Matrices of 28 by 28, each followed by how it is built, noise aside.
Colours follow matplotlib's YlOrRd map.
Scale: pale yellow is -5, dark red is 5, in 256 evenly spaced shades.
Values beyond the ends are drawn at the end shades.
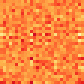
low rank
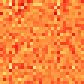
low rank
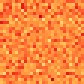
repeating columns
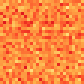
repeating columns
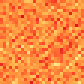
Hankel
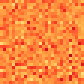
low rank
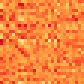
low rank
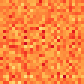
low rank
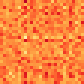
low rank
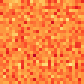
repeating columns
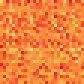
repeating columns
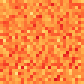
repeating columns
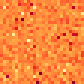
sparse
